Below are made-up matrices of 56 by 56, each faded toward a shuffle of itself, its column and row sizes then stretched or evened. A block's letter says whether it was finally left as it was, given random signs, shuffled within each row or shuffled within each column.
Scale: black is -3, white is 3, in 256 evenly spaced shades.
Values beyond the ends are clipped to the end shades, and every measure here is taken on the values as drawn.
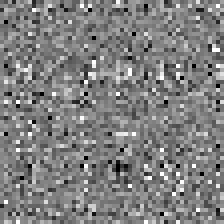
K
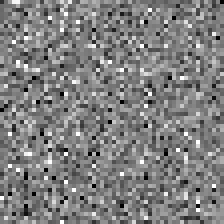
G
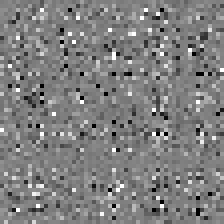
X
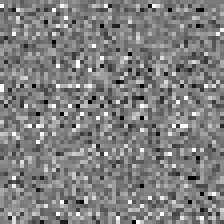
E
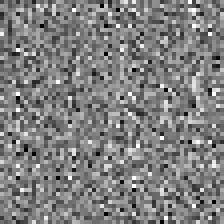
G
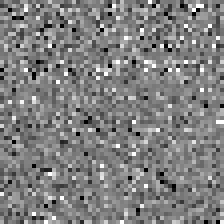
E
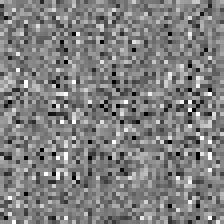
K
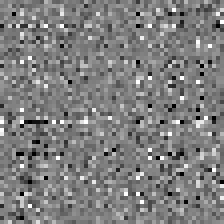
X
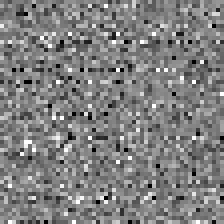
E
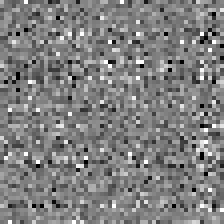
K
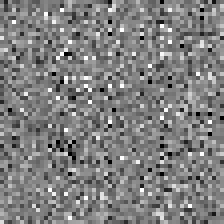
G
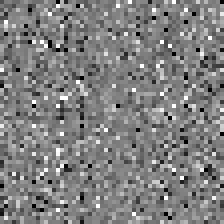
G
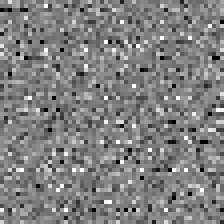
E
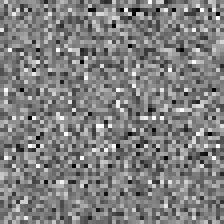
E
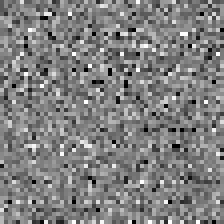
E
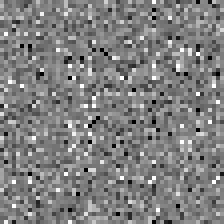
G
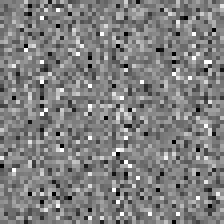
G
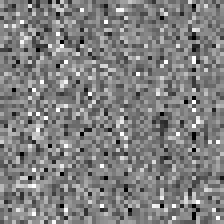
G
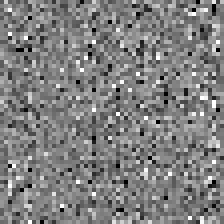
G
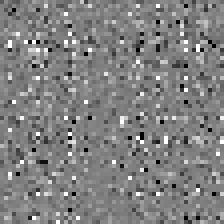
X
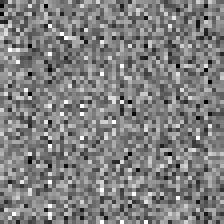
G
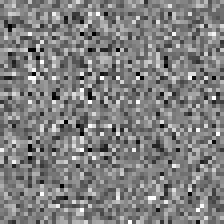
K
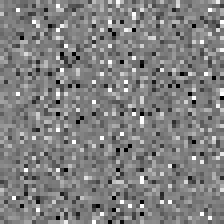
G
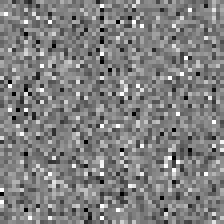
G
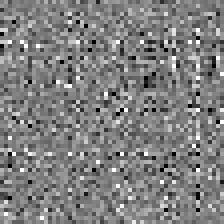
K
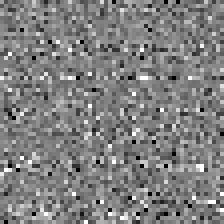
E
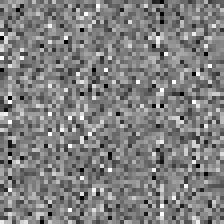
G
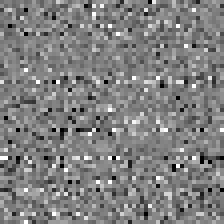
E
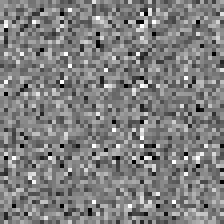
X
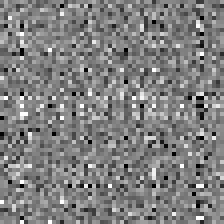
K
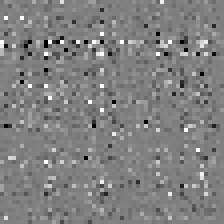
X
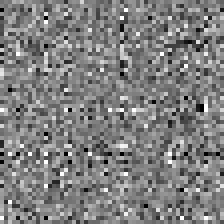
X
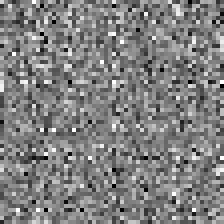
X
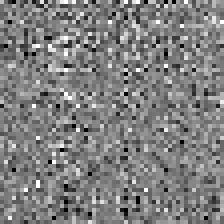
K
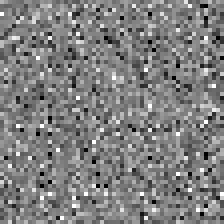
G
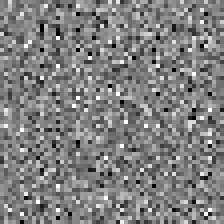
G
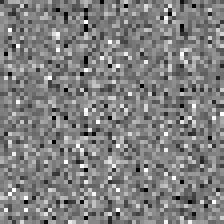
G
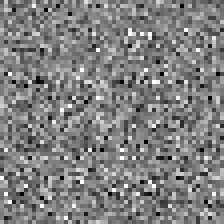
E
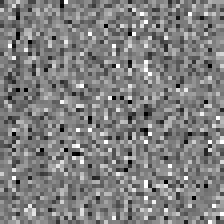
G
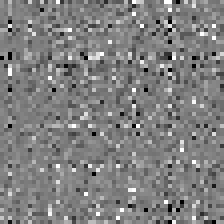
K
